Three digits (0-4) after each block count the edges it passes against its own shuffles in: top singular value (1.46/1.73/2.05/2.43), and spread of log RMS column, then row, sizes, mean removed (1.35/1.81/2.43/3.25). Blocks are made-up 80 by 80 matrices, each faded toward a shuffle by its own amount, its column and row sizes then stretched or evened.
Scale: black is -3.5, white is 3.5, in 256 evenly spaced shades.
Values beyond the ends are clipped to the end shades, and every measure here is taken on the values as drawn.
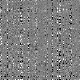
3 4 2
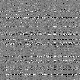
4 1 4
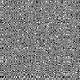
4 1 2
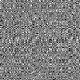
4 0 2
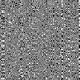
4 3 0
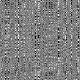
4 4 0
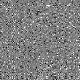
3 1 1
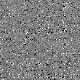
1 1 2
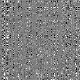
3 4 2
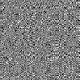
4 1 2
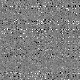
2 2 3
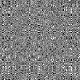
4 3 2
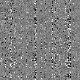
2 4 2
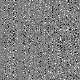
1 3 0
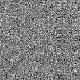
3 1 0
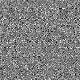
2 0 2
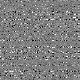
3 1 4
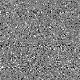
2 0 2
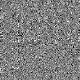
2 2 1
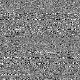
1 0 4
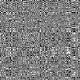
4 3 3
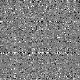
2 1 3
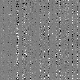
1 4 1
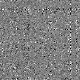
1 2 2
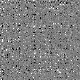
2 2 2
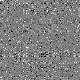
3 0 2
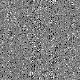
0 3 0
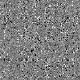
2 2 1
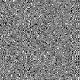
3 2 0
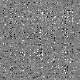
0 3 3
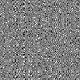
4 2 0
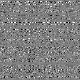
1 1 4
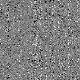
1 3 1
